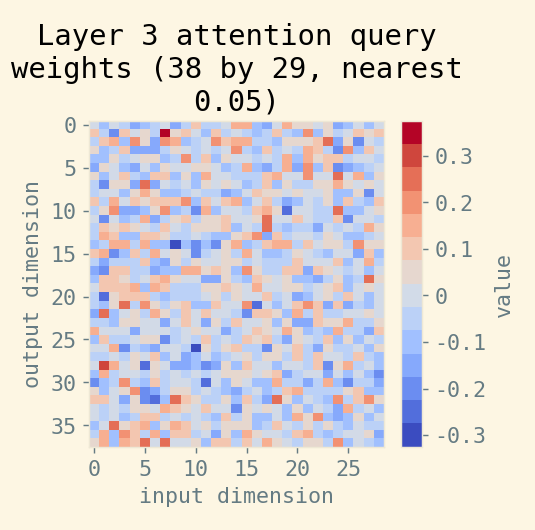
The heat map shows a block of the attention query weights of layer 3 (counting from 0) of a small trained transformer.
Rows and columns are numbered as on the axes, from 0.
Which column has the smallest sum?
10
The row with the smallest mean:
30
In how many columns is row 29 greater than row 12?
10
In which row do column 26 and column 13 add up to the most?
14
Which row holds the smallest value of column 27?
8
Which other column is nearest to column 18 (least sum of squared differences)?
26
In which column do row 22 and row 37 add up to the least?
2
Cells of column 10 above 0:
8
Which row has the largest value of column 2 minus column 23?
28
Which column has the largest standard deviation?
1
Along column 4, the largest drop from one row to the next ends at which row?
3
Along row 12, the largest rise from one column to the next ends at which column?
17
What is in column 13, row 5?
-0.1
